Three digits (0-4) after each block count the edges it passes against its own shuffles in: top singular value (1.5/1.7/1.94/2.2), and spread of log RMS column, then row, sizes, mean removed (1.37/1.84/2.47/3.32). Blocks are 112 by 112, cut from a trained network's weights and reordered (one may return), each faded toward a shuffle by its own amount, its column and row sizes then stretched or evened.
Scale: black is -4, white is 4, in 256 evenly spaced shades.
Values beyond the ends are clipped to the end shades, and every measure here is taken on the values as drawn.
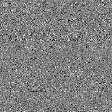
1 1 3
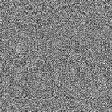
3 0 2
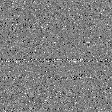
0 0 3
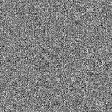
2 1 0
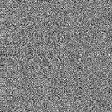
4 1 2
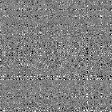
1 3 4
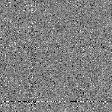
3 2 2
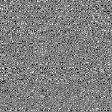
3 1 4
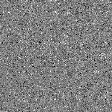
0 1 2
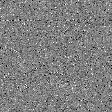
0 0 1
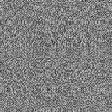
4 0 1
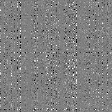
1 4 2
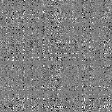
0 4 4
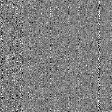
1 4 1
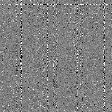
3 3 1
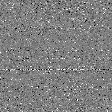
1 0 3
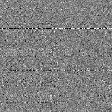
4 0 2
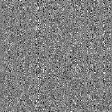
2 4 1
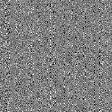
1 4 1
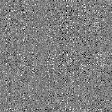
1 3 3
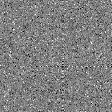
1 1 0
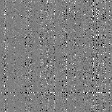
2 4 2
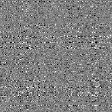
3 2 4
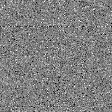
2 1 0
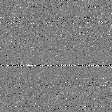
4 0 3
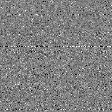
2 1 3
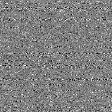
2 0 4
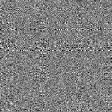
4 2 3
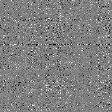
1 3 3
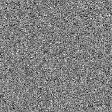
1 0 2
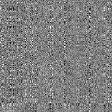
4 4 2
